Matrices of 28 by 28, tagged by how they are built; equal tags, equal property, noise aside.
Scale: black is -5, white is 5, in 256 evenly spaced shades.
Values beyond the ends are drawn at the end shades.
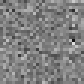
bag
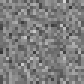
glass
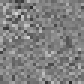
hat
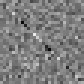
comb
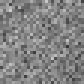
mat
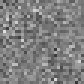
hat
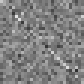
comb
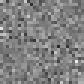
hat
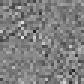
hat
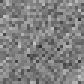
mat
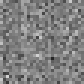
glass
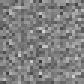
glass
